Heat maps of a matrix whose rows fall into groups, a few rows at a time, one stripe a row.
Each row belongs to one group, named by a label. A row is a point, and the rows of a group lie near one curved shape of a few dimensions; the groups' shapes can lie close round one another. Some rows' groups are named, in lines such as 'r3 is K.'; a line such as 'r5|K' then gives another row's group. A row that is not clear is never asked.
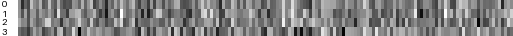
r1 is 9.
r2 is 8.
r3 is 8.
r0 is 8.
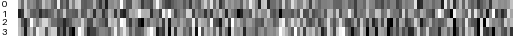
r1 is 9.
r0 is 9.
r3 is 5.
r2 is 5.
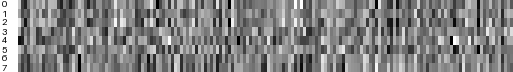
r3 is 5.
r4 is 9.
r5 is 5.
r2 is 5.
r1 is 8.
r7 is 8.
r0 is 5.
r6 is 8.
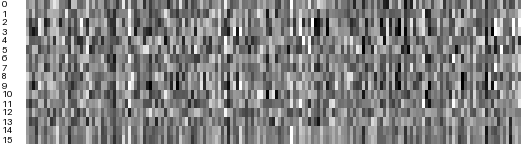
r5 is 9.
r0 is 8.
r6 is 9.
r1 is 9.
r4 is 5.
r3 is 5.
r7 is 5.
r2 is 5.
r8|5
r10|9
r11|9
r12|5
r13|8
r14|8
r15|8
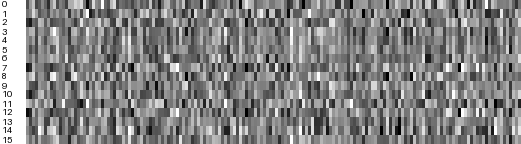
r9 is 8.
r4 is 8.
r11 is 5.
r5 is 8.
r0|8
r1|9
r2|9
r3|8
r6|9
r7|9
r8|8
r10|9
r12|9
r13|5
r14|5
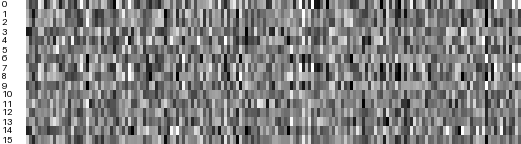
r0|5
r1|5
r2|5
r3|9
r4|5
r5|8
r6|8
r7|5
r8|5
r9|8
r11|9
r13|8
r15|5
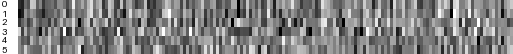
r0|9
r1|9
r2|8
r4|8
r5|9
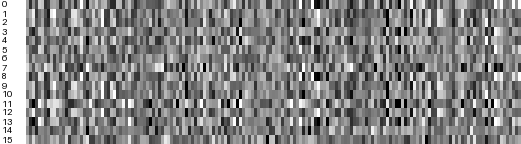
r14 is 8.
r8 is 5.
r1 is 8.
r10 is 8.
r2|8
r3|5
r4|8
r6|5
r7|5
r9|8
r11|5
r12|8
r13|5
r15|9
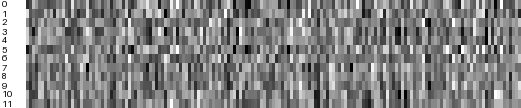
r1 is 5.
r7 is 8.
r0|9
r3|5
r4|5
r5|9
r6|9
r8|8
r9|9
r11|5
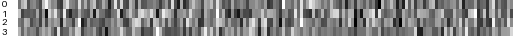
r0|8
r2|9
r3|9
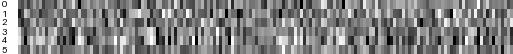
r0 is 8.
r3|5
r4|5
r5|8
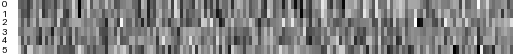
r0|8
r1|8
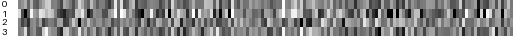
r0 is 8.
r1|5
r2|8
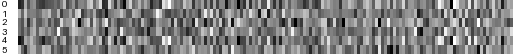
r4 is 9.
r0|9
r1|9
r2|8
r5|5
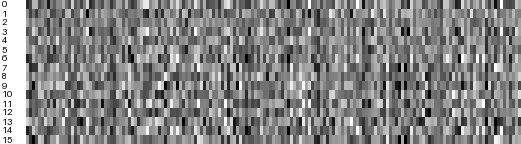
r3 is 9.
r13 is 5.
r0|9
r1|8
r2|5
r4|8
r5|5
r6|9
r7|5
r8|9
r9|5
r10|9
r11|5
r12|9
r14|9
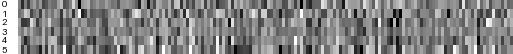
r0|8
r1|9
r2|5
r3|5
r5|5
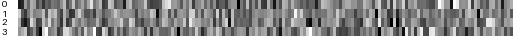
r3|8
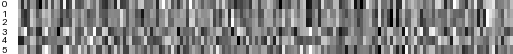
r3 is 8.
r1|5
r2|5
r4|9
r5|8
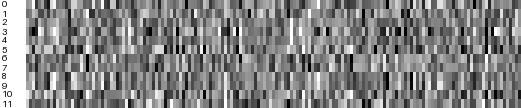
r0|8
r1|9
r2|8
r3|5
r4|8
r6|8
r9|8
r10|5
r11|5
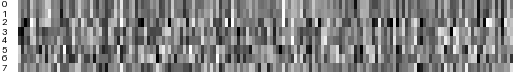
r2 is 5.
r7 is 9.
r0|8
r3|9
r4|9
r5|5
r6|5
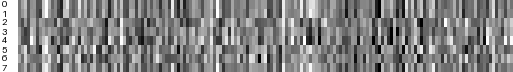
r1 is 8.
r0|8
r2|9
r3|5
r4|5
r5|8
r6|9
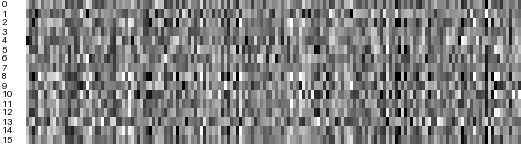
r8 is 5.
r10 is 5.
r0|5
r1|8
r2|5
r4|9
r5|5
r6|9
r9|5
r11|8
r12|5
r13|8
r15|5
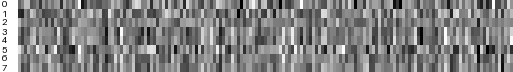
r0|9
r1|9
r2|5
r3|9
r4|9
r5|5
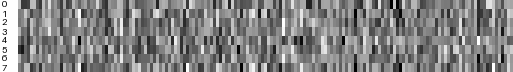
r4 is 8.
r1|9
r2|8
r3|8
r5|9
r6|8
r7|9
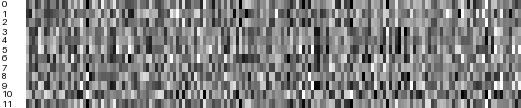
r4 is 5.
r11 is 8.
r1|9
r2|8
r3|5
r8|9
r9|5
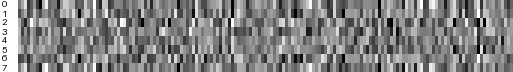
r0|8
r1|8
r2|5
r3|5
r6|8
